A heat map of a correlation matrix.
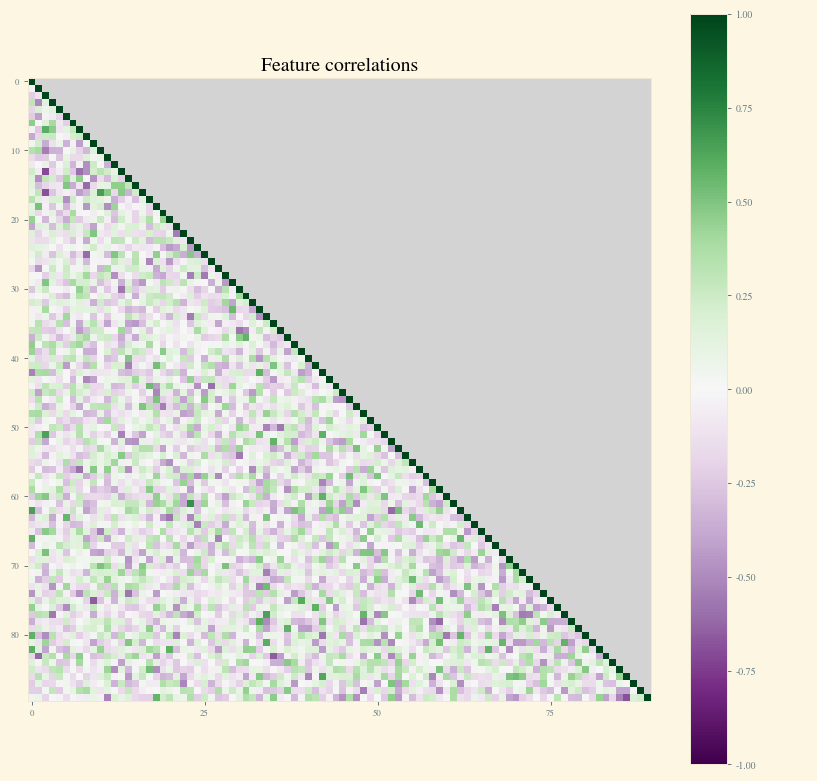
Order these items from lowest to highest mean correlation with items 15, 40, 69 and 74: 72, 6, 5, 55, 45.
72, 6, 55, 45, 5
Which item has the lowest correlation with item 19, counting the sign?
47
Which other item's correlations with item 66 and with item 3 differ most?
27
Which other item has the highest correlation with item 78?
33
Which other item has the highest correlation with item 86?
42
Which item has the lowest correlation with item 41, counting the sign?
14
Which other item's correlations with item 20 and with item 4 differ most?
82
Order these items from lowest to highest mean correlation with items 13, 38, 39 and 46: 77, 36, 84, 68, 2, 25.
2, 77, 84, 68, 36, 25
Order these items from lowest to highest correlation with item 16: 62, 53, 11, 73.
62, 73, 53, 11
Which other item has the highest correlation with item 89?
18
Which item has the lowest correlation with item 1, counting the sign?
83
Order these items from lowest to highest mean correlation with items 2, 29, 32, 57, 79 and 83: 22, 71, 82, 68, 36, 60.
36, 22, 82, 71, 68, 60
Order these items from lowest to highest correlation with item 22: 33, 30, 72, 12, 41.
41, 33, 30, 12, 72
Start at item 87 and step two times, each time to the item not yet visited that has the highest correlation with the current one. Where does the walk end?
35
